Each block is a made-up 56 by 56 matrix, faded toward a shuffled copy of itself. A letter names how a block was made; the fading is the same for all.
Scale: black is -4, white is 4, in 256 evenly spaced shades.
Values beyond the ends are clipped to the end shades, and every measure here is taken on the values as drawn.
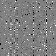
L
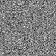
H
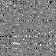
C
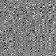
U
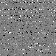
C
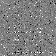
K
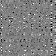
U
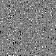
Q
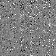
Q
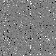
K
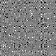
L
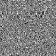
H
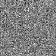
H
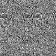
H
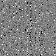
Q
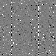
L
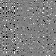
L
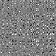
U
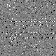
C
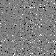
K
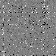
K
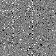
Q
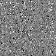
Q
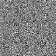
H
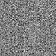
H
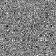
H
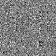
H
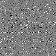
C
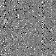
Q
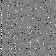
K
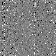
Q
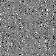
Q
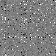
K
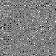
U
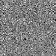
H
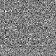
H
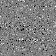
C
